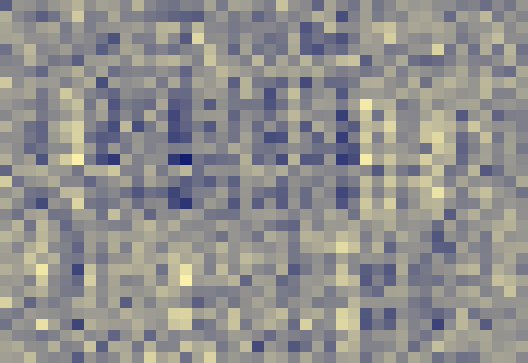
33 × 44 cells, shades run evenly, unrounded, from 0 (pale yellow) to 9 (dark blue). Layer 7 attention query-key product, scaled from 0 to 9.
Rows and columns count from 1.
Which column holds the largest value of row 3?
26
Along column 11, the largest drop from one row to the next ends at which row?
29
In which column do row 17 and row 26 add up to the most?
24
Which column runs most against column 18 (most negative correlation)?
40
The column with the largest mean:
9
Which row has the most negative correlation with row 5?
22
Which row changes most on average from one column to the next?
15
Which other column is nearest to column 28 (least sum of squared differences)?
44
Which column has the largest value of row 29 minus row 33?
33
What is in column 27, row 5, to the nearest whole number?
7
